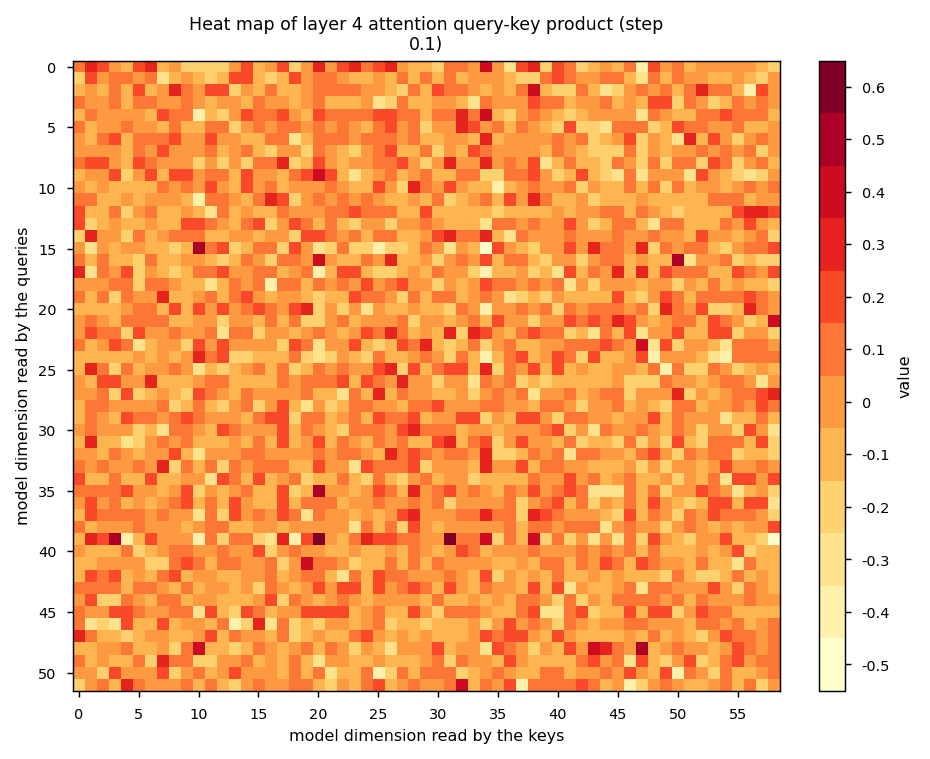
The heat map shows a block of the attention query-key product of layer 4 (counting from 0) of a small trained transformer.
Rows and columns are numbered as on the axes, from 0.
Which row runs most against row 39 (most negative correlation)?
15
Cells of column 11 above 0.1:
5
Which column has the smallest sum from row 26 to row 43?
58
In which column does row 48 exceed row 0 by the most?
47
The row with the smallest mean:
24
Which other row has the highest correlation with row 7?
22
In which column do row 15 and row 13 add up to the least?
34
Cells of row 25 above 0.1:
9
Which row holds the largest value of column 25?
27
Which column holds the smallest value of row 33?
23
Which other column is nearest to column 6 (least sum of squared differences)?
2
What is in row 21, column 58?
0.4
